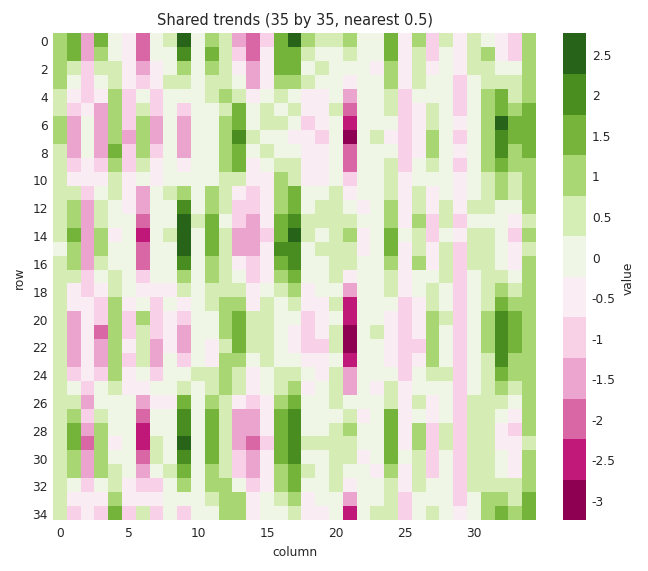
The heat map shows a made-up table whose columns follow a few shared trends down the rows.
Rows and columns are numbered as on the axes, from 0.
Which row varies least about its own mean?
10
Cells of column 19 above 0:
6
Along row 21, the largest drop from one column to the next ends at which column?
21
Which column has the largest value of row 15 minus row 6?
9
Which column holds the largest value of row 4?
32
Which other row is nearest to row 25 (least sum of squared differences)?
18
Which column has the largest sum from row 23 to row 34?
17
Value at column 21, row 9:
-2
